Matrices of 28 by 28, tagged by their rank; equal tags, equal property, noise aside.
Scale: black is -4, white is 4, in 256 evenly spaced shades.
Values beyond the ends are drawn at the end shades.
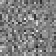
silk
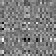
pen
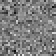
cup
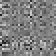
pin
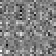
cup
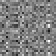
pen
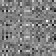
silk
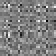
pen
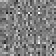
cup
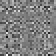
pen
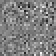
cup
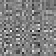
pin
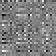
pin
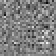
cup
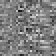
cup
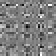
pin
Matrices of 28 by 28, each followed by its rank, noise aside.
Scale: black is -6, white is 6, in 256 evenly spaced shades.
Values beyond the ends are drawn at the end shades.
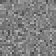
six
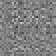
three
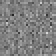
four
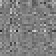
three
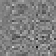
five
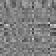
three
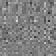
five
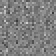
five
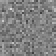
six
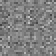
five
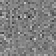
six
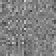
four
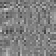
three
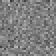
five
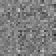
four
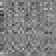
three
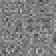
six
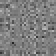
three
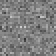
five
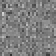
five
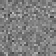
six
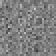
five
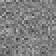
five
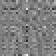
four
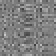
three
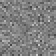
five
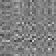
three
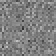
five
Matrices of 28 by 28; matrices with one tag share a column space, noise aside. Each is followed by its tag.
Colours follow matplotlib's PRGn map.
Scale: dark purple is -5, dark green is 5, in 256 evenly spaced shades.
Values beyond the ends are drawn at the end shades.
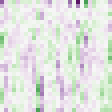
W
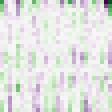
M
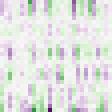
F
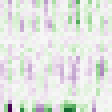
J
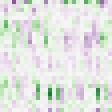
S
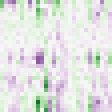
M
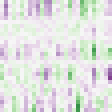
F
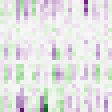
F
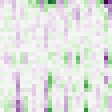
M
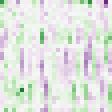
W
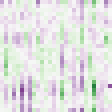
W
